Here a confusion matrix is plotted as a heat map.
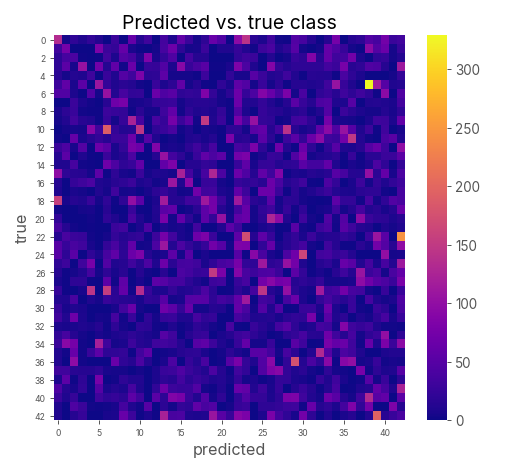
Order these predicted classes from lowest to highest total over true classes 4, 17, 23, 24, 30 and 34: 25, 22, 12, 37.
37, 12, 25, 22
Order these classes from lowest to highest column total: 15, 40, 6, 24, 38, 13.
24, 15, 6, 40, 38, 13
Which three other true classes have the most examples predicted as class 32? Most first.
35, 28, 11
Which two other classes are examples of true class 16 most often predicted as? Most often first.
14, 26
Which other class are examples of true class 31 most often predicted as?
2
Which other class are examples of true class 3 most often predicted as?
42
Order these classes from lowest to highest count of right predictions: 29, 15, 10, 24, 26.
26, 29, 24, 15, 10
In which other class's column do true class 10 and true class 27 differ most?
6
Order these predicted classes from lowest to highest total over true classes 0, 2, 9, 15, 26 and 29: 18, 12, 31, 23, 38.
12, 31, 38, 18, 23
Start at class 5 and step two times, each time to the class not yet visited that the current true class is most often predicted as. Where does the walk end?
1
